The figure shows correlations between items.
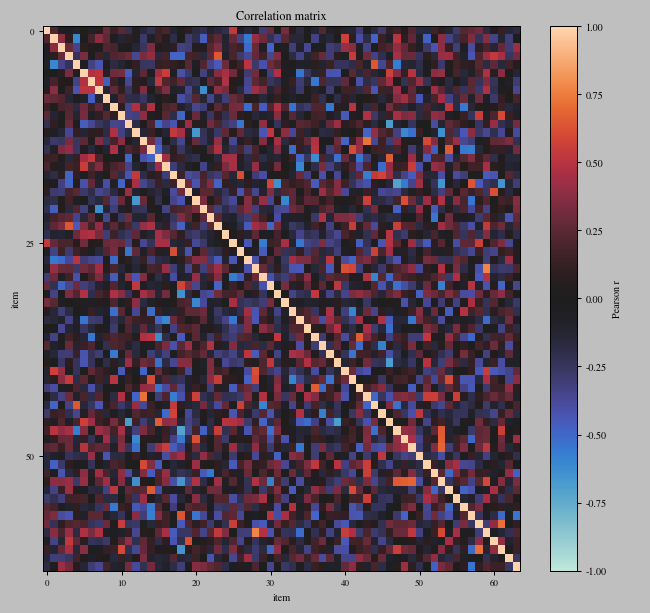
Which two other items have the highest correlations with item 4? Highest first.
44, 27
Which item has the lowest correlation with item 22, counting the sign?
52
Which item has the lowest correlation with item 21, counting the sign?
7
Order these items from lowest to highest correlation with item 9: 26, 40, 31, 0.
40, 0, 26, 31
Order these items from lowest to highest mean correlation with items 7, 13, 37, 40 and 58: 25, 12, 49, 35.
12, 35, 25, 49
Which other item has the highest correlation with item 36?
42
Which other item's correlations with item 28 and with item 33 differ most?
41
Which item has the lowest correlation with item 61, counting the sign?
18
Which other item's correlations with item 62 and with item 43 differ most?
17
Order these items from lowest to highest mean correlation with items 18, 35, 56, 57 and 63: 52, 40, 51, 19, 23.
23, 51, 52, 40, 19
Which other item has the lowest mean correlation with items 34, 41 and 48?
57
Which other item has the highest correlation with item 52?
43
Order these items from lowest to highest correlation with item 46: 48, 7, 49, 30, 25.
30, 48, 7, 49, 25
